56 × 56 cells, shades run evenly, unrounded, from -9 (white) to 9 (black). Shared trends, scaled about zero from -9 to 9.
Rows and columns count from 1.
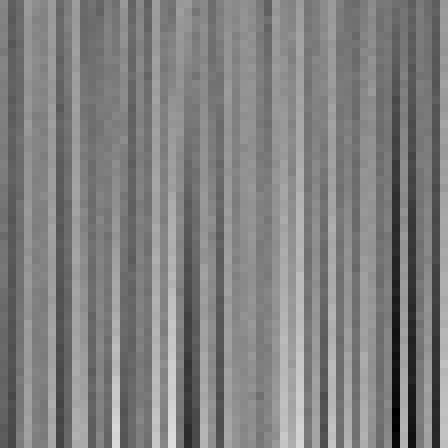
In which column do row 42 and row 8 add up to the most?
50
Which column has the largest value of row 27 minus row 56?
15
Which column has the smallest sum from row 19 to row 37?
38
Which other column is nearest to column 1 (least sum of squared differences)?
14
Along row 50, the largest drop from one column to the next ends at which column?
51
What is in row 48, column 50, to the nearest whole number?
8
